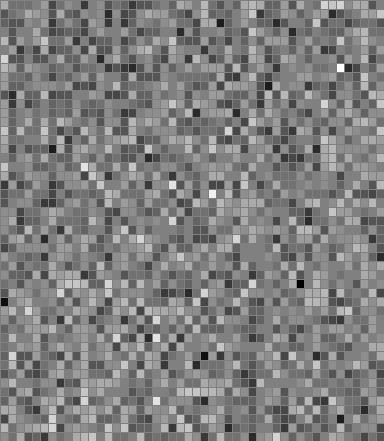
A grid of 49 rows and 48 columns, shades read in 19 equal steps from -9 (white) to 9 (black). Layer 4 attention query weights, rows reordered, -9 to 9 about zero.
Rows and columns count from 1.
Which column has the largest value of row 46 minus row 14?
46
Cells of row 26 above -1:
27
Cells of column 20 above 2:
4
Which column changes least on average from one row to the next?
5
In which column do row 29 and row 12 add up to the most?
37
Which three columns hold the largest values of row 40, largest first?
26, 40, 28
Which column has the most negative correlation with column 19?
13
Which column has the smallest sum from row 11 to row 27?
32
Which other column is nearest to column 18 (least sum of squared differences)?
9
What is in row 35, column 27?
1
